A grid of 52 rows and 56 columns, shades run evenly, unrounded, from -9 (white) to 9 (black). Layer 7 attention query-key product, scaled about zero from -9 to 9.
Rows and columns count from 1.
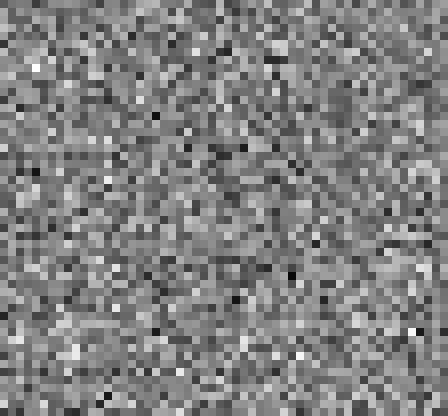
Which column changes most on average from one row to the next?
1
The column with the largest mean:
11
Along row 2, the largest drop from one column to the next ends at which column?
23
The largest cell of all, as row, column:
35, 37
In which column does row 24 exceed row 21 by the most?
14
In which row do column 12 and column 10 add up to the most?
39
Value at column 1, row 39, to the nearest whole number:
-1
